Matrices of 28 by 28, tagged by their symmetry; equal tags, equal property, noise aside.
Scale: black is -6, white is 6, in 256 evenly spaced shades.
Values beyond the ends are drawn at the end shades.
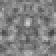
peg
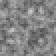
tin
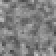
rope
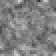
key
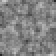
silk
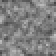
silk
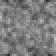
silk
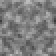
peg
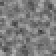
silk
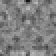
peg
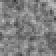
rope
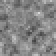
tin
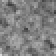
rope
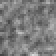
key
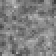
key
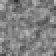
key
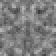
peg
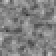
silk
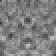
peg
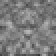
peg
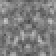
peg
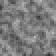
rope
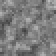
rope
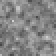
rope
